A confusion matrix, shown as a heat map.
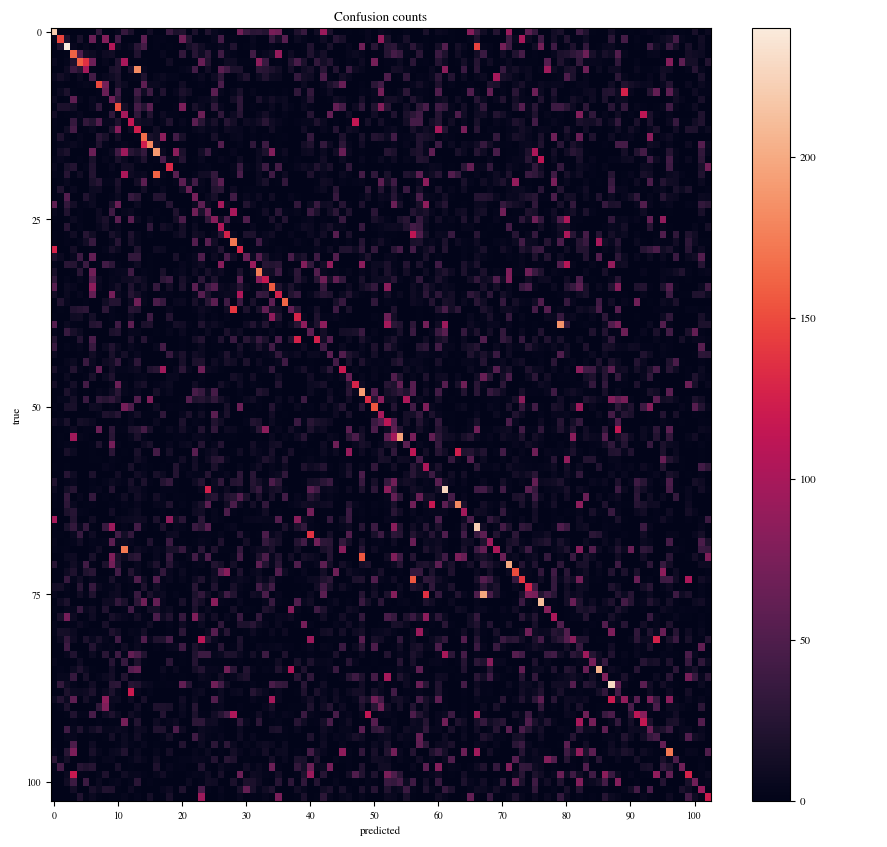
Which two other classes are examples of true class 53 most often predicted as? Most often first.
88, 33
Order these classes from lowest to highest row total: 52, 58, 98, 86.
58, 52, 86, 98
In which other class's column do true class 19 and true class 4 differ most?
16
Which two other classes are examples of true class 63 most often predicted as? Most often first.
59, 82
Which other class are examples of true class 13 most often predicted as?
60
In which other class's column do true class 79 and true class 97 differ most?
77
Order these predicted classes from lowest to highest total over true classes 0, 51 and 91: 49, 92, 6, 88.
88, 6, 92, 49
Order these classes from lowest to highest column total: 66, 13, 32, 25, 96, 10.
32, 25, 10, 13, 96, 66
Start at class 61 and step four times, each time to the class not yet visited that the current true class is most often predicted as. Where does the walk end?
37
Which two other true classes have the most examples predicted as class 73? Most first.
1, 49
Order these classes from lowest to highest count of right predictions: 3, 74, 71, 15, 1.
74, 1, 3, 15, 71
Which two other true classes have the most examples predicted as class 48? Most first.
70, 31
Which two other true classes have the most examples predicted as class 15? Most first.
49, 10
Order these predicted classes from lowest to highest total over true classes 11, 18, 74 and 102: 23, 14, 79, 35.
14, 79, 35, 23
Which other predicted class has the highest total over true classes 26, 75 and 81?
67
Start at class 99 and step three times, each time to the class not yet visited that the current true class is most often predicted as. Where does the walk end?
29
